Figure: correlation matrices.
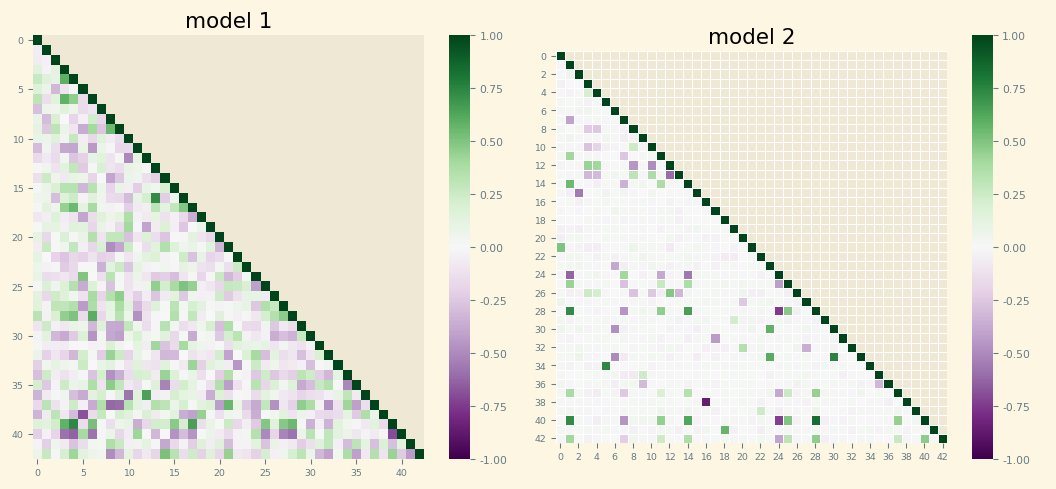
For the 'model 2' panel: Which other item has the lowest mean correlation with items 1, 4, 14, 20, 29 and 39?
24
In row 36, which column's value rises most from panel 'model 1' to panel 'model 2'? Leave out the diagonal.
10
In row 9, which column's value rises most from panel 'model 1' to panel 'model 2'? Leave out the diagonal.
37
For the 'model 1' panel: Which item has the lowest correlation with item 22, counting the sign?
33
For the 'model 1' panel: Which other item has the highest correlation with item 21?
37
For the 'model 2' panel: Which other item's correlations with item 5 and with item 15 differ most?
34
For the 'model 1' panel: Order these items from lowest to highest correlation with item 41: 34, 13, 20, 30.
34, 30, 13, 20
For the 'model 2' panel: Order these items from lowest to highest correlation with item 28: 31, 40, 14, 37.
31, 37, 14, 40
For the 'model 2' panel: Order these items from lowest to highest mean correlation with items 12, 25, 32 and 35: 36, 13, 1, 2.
13, 36, 2, 1
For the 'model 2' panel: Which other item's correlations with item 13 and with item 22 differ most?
12
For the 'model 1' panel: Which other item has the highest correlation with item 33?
17
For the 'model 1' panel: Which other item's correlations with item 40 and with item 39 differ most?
4
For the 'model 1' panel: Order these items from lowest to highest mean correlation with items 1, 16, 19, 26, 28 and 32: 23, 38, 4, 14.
38, 14, 23, 4
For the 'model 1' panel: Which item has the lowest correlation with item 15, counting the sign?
40
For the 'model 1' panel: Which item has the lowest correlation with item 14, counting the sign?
35
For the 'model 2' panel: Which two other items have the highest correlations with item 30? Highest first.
33, 23
